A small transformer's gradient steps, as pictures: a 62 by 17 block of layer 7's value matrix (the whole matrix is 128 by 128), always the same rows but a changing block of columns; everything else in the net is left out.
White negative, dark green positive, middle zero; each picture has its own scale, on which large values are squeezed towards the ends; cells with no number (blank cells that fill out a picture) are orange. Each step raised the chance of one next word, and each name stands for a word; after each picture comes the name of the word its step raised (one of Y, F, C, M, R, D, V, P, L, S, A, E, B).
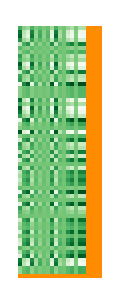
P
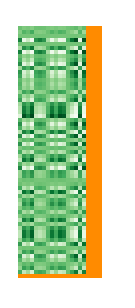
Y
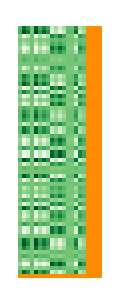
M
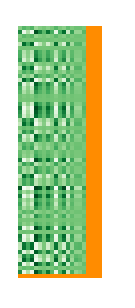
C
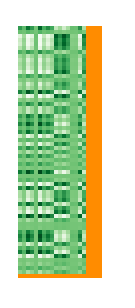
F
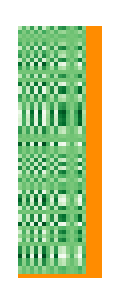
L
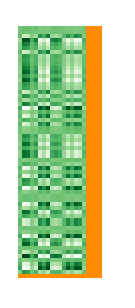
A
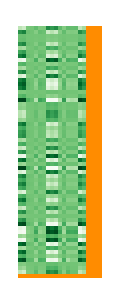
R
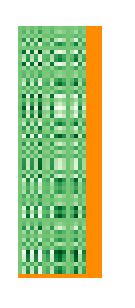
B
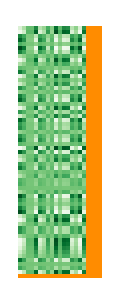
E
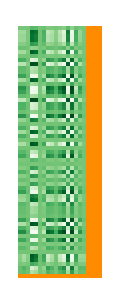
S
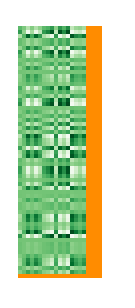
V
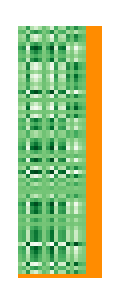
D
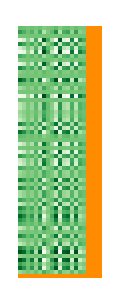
B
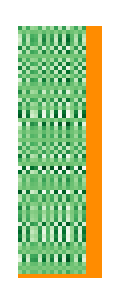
Y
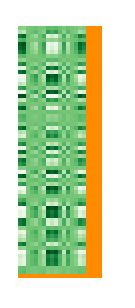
B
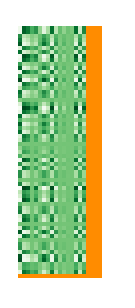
C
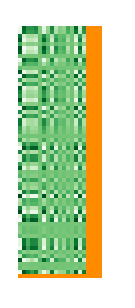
E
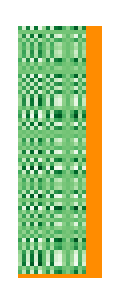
M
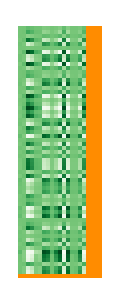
B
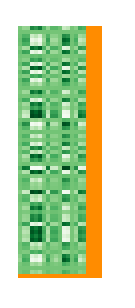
Y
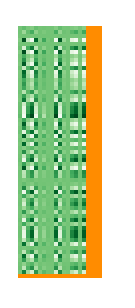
Y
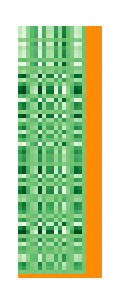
S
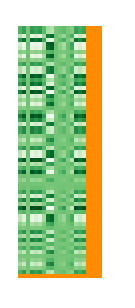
M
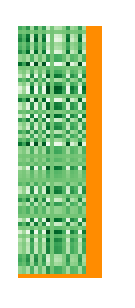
S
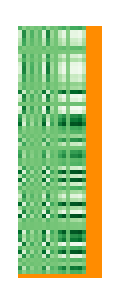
F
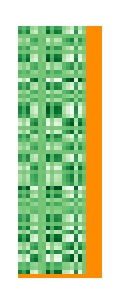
C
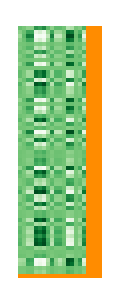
P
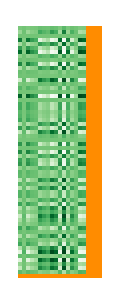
B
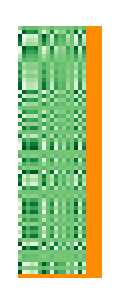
D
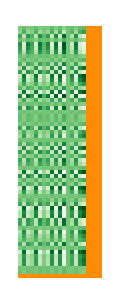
B
